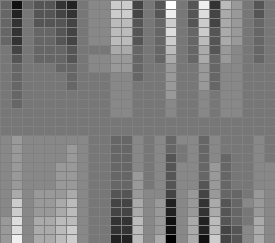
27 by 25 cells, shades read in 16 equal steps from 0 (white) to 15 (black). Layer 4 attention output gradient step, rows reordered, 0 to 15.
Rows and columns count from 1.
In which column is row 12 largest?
2
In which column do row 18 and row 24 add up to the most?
16
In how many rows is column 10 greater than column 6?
12
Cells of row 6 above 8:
10
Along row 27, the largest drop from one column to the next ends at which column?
20
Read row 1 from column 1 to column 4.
9 14 9 10
